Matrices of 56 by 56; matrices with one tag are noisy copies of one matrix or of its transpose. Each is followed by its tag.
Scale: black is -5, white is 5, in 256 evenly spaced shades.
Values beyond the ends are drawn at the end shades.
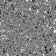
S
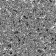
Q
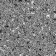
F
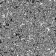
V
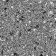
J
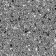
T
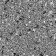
J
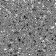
Q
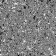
V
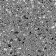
Q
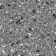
J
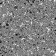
V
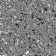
Q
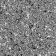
T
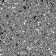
V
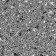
J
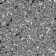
V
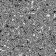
F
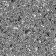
T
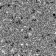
J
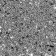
S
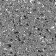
Q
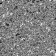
V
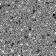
J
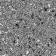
Q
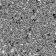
J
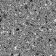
F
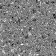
J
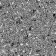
J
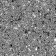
T
